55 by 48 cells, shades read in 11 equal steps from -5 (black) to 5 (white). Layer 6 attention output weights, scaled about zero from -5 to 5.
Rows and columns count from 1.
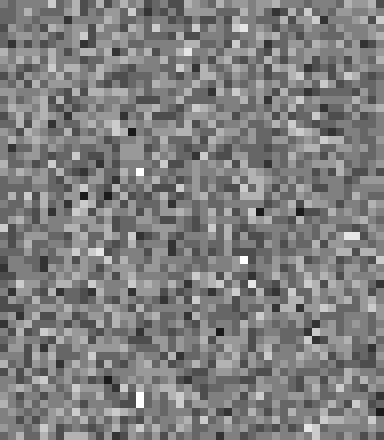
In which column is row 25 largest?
4
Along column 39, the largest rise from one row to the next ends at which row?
43
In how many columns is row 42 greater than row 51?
18
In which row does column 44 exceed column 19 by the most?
30
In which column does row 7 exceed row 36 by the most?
24
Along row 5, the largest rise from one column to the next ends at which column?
23
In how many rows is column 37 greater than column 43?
26
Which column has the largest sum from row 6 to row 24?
37
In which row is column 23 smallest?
45
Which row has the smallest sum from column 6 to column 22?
38
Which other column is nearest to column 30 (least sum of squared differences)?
20
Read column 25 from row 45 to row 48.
-1 2 -2 -1
